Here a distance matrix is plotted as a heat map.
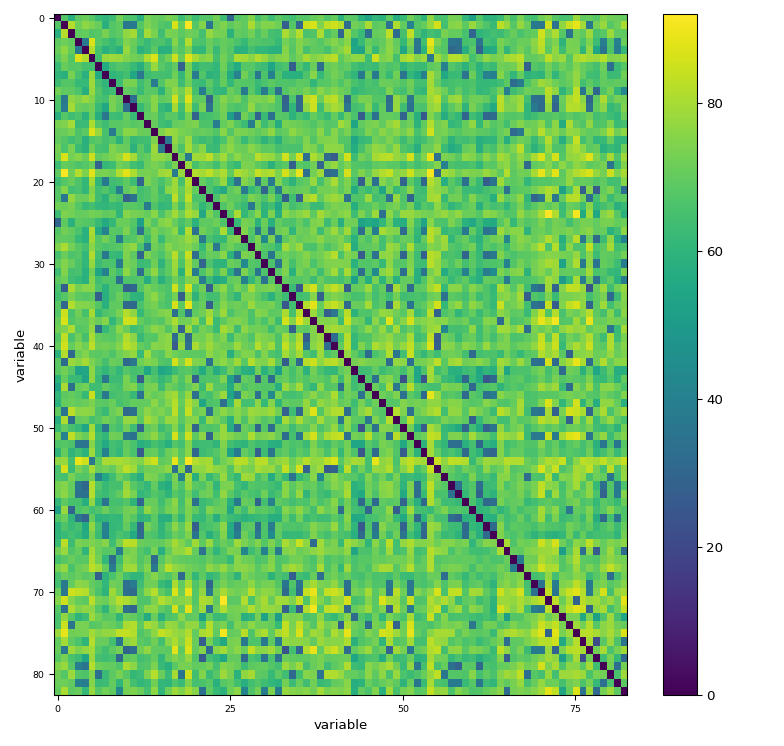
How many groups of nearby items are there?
16
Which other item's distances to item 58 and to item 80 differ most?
79
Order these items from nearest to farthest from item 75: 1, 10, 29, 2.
2, 29, 10, 1
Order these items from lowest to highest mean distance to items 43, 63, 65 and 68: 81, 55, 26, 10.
26, 81, 10, 55
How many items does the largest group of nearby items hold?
13
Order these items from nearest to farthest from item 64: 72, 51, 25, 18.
25, 18, 51, 72
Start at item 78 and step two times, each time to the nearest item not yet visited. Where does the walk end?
21
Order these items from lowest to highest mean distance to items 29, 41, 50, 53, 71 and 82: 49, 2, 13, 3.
2, 49, 3, 13
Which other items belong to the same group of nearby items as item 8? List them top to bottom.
14, 66, 67
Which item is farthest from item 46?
54
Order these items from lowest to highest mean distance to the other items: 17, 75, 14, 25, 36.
25, 36, 14, 17, 75
